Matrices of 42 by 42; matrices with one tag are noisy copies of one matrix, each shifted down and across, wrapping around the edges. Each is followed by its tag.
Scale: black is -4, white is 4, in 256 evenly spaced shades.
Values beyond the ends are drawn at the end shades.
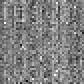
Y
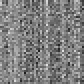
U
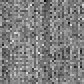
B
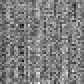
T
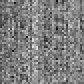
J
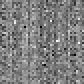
Y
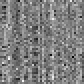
T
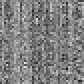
Y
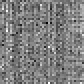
B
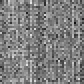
B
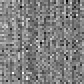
B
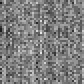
B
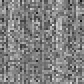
J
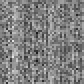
J
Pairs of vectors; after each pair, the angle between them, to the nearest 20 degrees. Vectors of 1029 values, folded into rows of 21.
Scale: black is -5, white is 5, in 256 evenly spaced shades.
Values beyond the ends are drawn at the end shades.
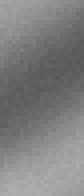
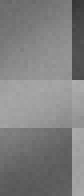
120 degrees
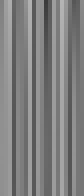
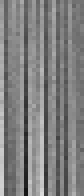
80 degrees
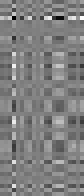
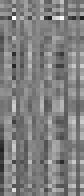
140 degrees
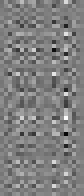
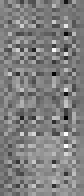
160 degrees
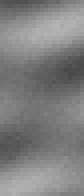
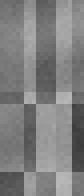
80 degrees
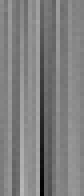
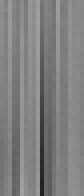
20 degrees
